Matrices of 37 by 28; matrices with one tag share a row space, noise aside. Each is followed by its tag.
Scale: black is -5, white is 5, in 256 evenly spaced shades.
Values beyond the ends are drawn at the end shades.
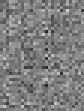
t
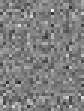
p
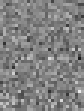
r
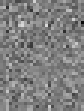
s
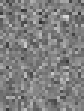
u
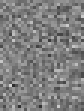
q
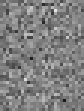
t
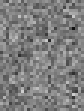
s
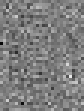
s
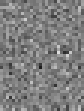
u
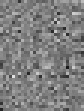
q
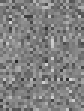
p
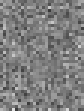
r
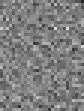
q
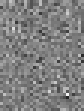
u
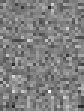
r
